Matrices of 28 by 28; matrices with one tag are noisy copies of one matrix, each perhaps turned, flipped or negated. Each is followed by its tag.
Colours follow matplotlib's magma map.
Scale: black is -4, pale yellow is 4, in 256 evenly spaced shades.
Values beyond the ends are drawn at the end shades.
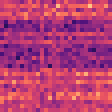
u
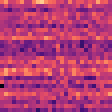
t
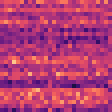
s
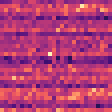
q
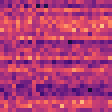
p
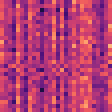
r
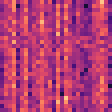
r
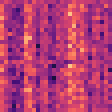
s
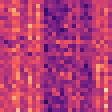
u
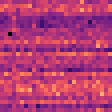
p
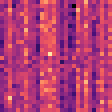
t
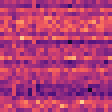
p
